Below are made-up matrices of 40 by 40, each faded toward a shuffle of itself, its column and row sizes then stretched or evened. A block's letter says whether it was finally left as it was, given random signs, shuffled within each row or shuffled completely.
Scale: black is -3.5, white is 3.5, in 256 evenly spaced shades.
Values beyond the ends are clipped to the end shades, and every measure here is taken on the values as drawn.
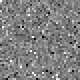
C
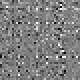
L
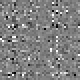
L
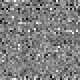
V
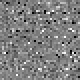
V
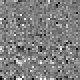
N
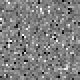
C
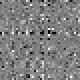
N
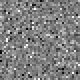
C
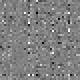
L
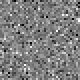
C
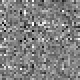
L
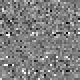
V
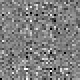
N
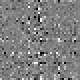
N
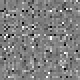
N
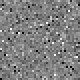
C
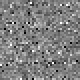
V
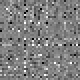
N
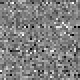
V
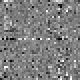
L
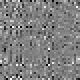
N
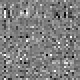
N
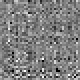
N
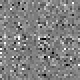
L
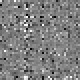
L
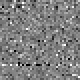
V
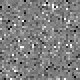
C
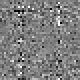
L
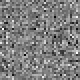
L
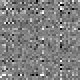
N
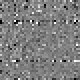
L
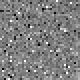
C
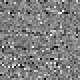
V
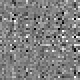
L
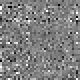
L
